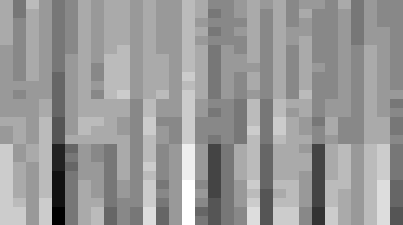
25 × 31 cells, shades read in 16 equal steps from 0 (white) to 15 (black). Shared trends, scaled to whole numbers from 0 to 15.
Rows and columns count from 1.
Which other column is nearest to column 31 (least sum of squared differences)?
21
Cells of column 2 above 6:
10
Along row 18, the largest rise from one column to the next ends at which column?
5
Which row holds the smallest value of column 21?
1
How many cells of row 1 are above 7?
3
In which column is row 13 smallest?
15
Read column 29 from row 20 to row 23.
4 4 4 4
